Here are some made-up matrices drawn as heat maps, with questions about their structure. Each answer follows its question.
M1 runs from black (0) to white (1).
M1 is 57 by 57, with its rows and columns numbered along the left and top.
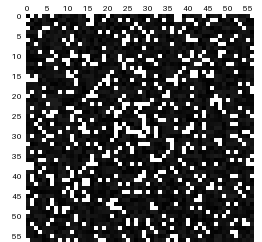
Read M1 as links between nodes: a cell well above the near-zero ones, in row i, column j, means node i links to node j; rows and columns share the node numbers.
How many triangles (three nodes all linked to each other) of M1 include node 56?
5
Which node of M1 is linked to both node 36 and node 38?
node 4
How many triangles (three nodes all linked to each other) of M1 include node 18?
2
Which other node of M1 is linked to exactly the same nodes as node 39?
node 26
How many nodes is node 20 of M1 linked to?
10
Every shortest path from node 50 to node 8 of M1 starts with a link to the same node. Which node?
node 12
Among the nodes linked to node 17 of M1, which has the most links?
node 29
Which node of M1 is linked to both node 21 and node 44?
node 14
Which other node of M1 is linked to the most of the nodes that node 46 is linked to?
node 41
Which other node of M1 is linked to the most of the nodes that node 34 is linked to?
node 16
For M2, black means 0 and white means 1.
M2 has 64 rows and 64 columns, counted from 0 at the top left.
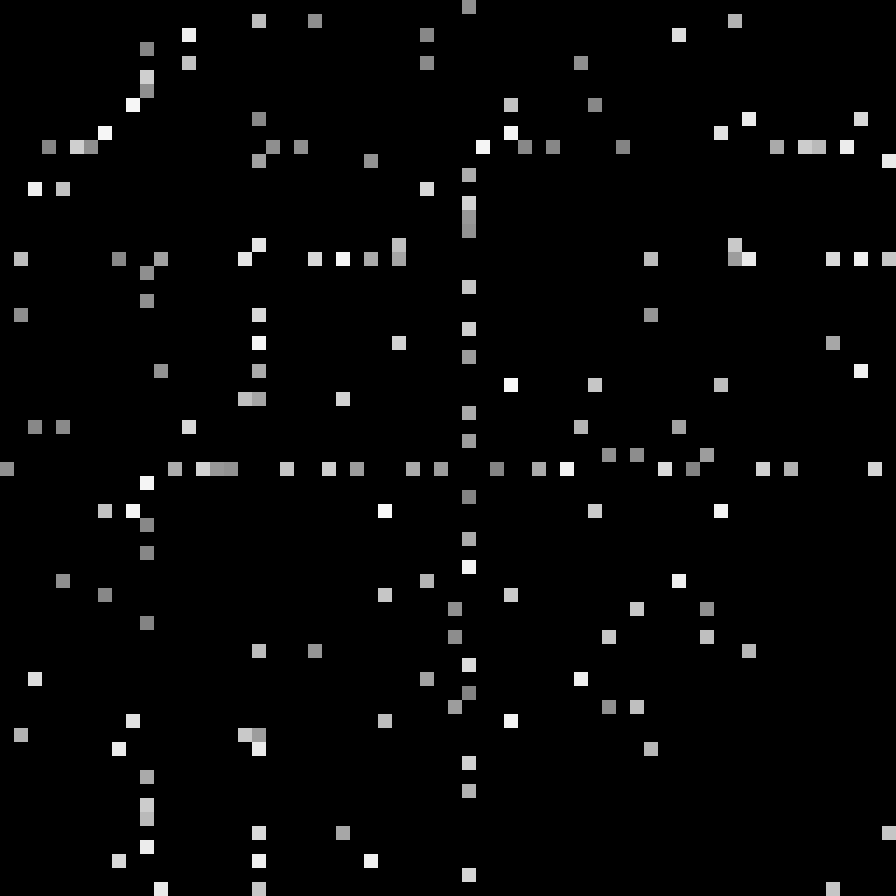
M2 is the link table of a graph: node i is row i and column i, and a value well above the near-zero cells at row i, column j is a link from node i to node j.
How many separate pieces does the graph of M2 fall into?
6
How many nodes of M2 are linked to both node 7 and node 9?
1
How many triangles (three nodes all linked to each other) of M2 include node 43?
3
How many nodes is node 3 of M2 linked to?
1
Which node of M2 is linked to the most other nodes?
node 33
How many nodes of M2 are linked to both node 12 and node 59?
0
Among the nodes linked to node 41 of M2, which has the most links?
node 30
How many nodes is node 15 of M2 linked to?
1
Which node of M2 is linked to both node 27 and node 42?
node 36
